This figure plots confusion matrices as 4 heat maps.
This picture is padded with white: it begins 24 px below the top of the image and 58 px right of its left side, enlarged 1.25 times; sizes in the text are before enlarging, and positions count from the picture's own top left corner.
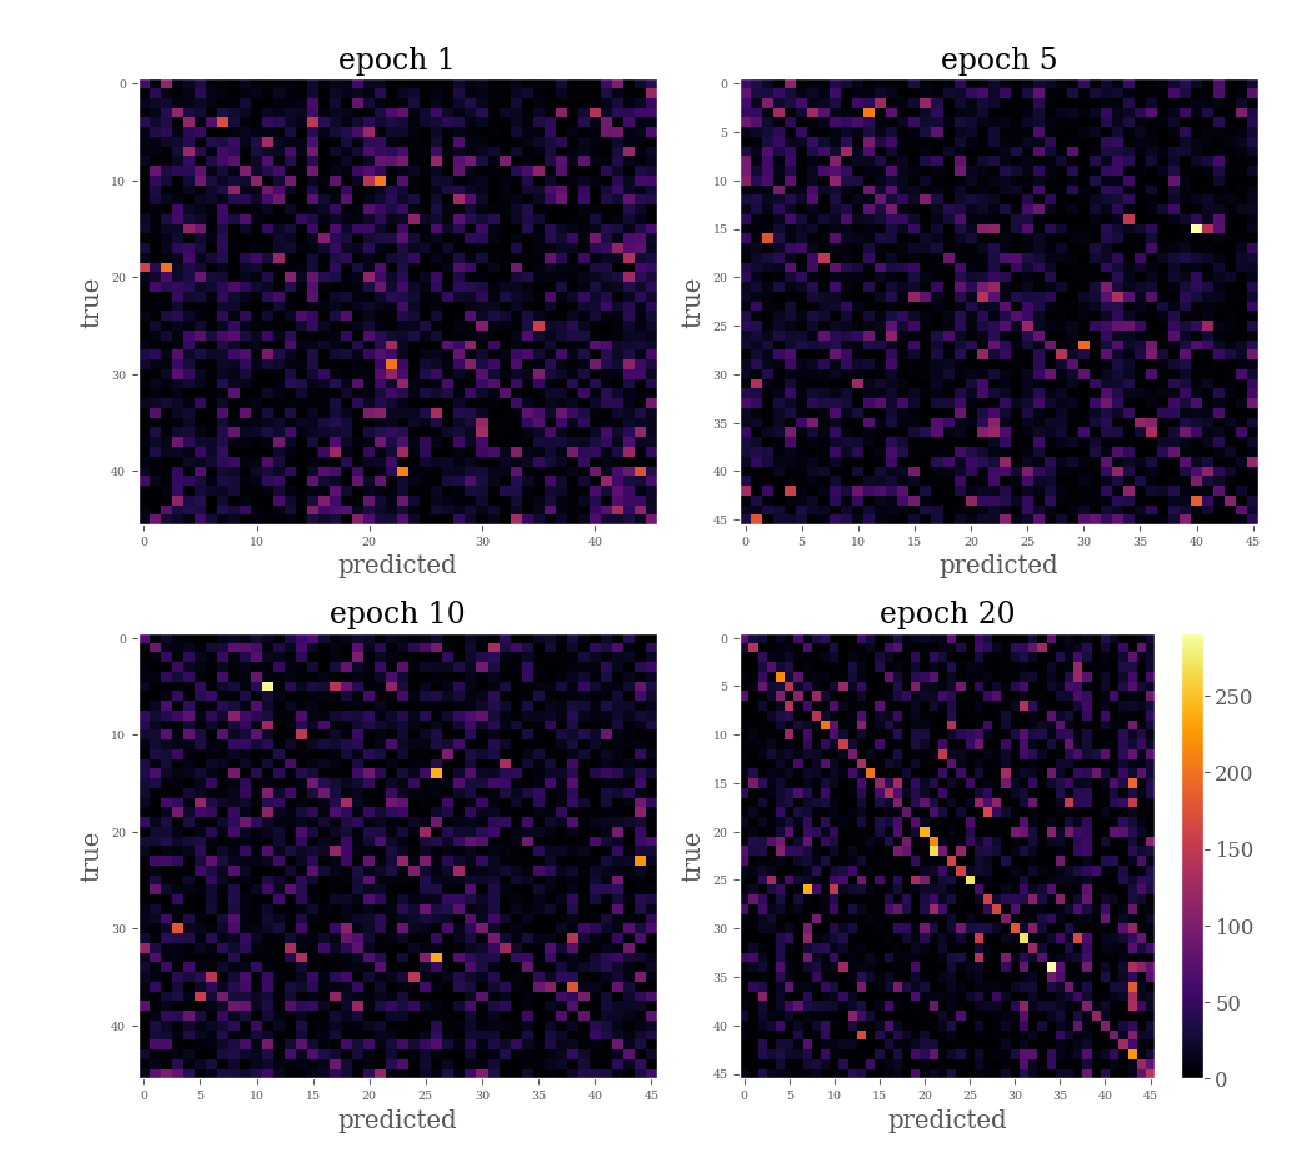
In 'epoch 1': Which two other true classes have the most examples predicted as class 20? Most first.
10, 5
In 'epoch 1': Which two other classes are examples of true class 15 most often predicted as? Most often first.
4, 5
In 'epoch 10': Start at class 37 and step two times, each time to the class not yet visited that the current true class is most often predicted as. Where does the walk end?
11
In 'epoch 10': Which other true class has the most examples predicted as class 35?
36
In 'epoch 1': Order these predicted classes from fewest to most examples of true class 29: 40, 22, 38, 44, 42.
38, 42, 44, 40, 22
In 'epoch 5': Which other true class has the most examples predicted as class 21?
22
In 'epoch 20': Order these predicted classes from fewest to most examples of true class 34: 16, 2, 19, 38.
16, 2, 19, 38
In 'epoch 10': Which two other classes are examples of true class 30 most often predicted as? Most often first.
3, 18
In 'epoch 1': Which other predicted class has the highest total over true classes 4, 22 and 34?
7
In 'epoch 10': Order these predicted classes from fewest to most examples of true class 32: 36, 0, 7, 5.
5, 7, 36, 0
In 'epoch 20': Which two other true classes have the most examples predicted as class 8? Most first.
6, 29
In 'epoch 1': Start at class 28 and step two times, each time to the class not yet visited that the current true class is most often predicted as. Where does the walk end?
8
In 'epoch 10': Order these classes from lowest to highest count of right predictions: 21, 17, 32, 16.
17, 21, 16, 32
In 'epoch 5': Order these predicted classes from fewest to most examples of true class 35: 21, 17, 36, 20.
20, 21, 17, 36
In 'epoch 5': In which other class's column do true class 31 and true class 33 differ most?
10
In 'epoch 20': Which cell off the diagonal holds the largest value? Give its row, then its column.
22, 21
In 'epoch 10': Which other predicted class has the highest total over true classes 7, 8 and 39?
4
